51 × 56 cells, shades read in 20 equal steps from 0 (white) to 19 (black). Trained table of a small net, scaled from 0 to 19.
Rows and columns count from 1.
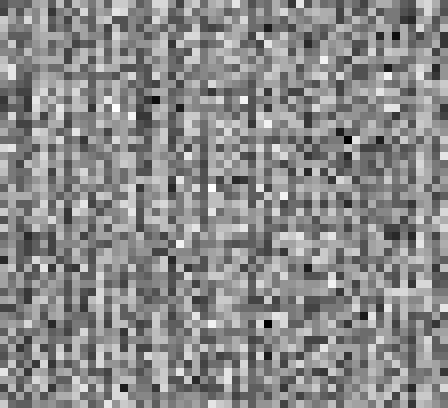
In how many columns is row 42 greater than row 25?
27
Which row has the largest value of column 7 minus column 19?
45
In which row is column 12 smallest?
38
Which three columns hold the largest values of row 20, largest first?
44, 39, 32
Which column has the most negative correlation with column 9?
17
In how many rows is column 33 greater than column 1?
20
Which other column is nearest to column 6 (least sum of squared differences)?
21
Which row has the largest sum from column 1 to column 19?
30
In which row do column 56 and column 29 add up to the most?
14
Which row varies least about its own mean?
42
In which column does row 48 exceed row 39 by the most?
49
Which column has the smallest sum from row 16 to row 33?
53
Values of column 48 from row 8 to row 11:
9 11 5 6
